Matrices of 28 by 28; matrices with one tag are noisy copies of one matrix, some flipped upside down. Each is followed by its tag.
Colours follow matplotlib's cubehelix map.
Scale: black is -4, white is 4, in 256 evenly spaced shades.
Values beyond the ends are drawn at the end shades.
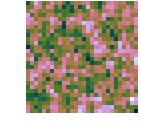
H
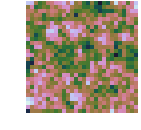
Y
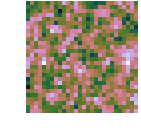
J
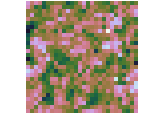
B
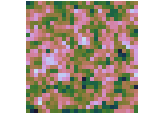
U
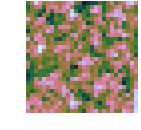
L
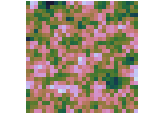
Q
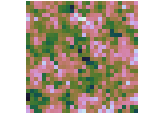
H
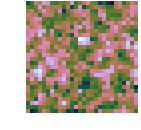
U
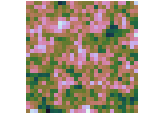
Q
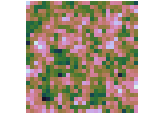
B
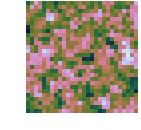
J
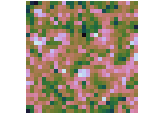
U
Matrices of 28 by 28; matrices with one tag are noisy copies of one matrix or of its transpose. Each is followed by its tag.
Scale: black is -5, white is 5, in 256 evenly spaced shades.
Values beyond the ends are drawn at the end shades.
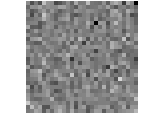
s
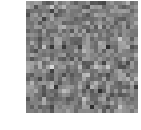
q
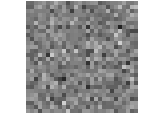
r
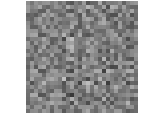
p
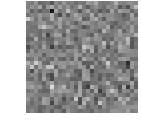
q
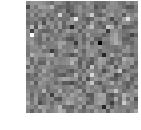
q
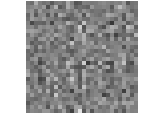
r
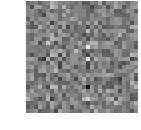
r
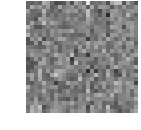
s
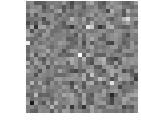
q
